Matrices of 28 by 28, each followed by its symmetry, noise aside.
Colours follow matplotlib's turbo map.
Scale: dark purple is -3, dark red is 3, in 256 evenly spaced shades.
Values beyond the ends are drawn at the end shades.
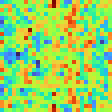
mirrored top to bottom.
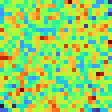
symmetric across the other diagonal.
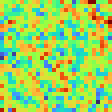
symmetric across the other diagonal.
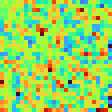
antisymmetric.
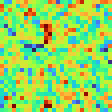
antisymmetric.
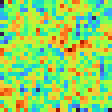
symmetric across the other diagonal.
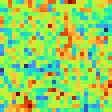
antisymmetric.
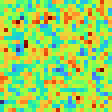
antisymmetric.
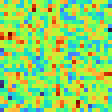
same after a half turn.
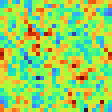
same after a half turn.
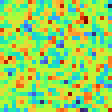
symmetric.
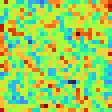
symmetric across the other diagonal.
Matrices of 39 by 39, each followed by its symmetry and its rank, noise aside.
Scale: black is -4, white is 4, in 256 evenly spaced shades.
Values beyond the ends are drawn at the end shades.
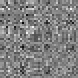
symmetric, rank four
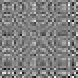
antisymmetric, rank two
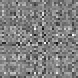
no symmetry, rank four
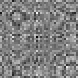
symmetric, rank three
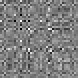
symmetric, rank four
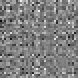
antisymmetric, rank four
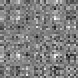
symmetric, rank three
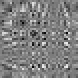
symmetric, rank three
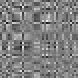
antisymmetric, rank two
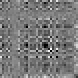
symmetric, rank two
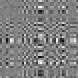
antisymmetric, rank two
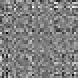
antisymmetric, rank four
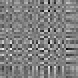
antisymmetric, rank two
